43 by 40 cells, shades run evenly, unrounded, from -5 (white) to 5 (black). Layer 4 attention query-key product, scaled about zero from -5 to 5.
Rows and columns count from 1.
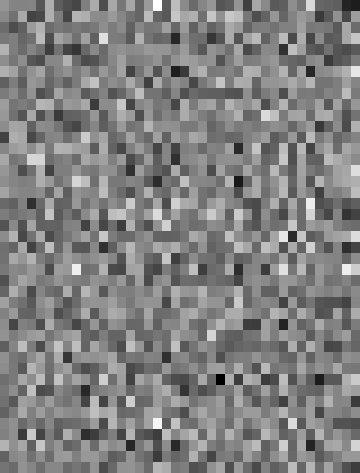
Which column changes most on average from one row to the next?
32
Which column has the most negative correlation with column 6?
39
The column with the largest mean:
36
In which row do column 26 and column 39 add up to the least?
25
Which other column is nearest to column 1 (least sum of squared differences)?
17
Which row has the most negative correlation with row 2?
26
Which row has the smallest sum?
38
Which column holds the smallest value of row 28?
27
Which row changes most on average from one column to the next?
35
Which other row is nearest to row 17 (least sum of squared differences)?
14
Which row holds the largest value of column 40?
1
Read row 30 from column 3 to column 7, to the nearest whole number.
0 0 2 -2 0
